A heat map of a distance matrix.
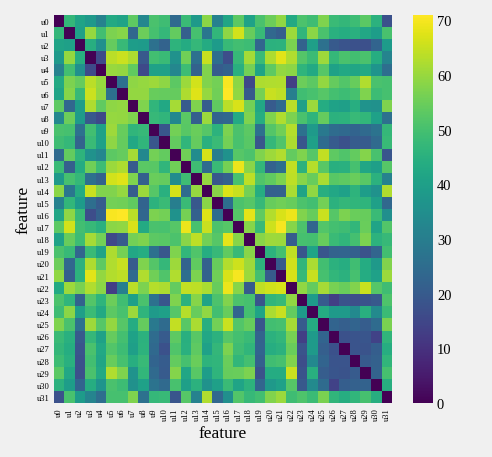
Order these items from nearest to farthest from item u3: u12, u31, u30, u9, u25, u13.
u13, u31, u30, u9, u12, u25
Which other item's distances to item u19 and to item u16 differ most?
u25
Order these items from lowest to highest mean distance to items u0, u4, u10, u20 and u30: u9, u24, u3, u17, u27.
u27, u9, u3, u24, u17
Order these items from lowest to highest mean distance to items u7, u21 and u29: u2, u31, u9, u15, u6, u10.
u2, u10, u9, u15, u31, u6
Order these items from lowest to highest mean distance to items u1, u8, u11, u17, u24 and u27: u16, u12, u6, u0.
u0, u16, u12, u6
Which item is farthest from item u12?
u17
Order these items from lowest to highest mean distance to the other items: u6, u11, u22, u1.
u1, u11, u6, u22
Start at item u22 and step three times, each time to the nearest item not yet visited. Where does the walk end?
u6
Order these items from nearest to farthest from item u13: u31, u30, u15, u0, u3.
u15, u3, u31, u0, u30
